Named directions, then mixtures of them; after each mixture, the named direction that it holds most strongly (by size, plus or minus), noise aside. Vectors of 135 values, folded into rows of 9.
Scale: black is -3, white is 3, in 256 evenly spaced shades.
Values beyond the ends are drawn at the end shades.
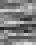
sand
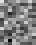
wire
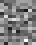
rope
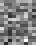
rope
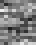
sand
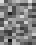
wire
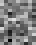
wire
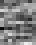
sand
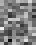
wire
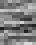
sand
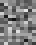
rope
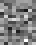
rope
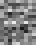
wire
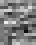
sand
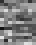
sand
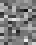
rope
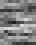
sand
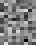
rope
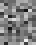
rope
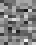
rope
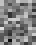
wire
